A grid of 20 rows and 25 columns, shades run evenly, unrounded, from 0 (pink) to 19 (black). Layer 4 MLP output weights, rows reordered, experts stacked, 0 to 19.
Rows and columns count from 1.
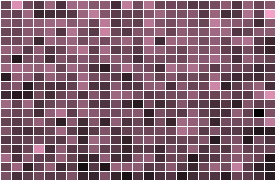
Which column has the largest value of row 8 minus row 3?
10
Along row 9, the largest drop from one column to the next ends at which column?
2
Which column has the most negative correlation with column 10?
11
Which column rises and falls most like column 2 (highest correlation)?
5
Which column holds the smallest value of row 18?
1
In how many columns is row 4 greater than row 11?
9
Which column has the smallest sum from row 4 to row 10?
20
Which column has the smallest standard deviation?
19
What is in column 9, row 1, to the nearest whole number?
9
